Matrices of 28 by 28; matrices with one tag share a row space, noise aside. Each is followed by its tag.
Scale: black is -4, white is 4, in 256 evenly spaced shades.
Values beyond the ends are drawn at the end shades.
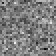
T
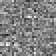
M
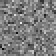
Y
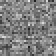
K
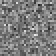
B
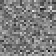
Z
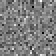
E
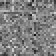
M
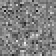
B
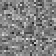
Y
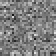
M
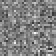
Z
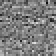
K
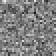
Y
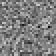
T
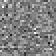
T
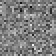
E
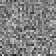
E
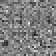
Z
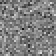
T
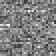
K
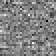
K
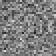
Y
